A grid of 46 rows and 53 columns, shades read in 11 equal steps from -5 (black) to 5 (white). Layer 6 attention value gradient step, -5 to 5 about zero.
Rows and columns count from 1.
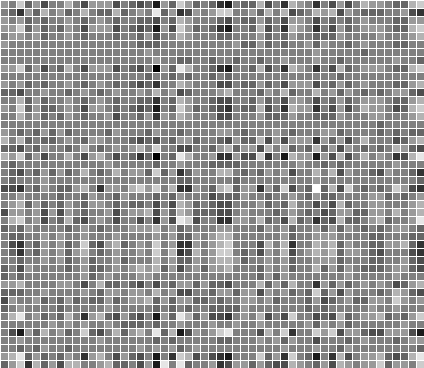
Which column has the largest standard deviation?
20
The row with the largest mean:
46
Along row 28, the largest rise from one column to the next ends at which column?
23
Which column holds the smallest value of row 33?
53
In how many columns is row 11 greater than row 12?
16
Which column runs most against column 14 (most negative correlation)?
35
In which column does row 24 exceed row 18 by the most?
40
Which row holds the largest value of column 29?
42
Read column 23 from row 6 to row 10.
0 0 -1 4 0
